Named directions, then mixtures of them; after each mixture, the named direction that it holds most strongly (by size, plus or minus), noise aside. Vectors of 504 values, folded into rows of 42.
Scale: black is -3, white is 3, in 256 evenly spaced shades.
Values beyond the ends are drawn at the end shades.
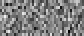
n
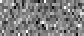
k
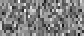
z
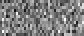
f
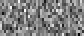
z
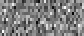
k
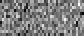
f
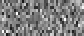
f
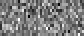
z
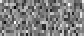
k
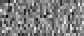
f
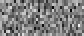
n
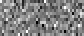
k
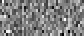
n
